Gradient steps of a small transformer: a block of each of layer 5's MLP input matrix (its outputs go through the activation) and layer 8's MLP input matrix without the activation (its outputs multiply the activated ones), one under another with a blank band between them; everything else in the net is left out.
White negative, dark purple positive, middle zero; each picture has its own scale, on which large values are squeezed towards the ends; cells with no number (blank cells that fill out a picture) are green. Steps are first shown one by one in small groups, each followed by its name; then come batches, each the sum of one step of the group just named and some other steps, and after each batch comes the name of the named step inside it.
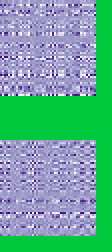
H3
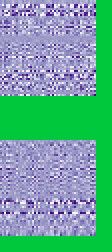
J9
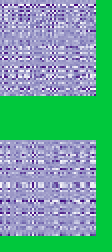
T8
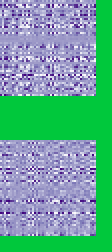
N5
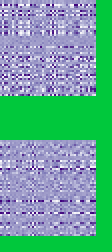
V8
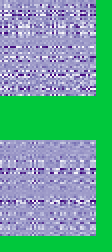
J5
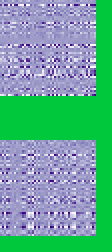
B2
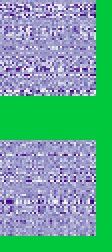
V8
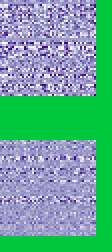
J5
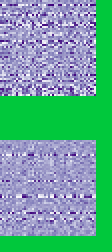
H3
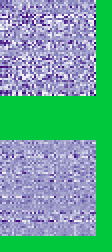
H3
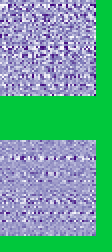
J9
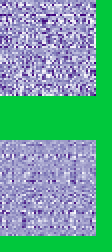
B2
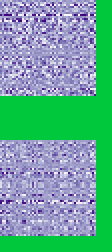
T8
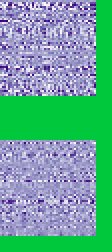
T8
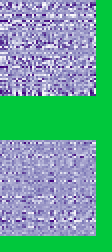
B2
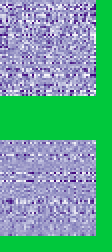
J9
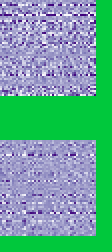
H3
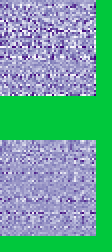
H3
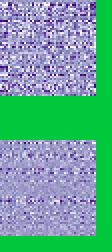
J5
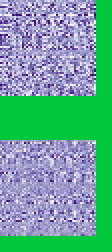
J9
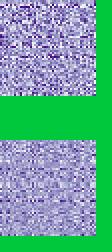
T8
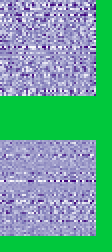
J9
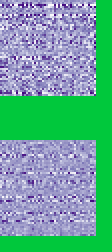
T8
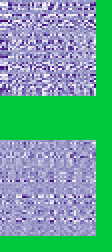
J9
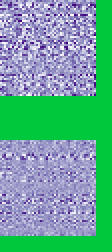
N5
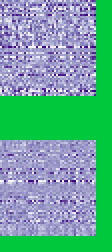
J5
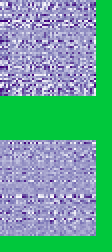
N5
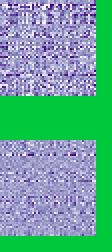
J9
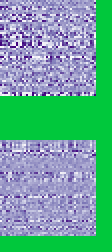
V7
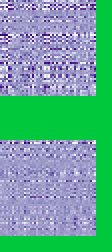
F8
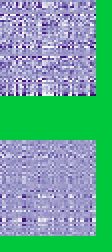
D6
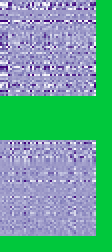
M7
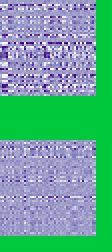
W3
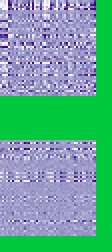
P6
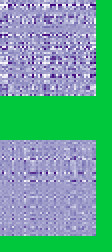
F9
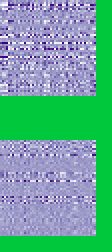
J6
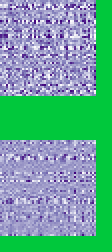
F8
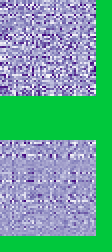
F8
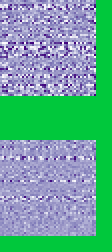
W3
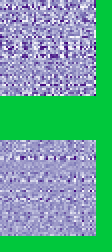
V7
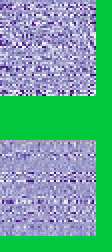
V7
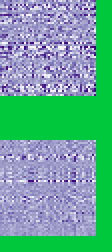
W3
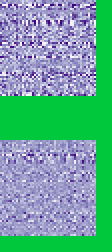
V7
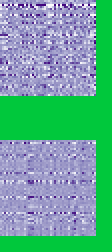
F8
